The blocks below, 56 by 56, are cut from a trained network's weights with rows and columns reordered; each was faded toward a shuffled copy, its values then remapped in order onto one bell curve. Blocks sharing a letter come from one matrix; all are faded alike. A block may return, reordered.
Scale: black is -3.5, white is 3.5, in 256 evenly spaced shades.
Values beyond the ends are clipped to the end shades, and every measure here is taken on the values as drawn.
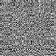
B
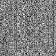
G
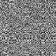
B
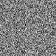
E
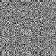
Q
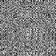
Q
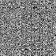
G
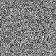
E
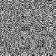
B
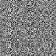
Q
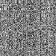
G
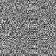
B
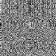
Q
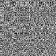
B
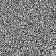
E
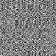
Q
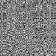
B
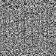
G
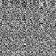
B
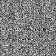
G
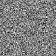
E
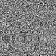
E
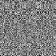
B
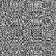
B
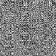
Q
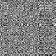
B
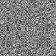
Q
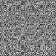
B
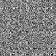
B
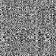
G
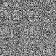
E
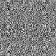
Q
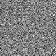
E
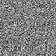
E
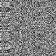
Q
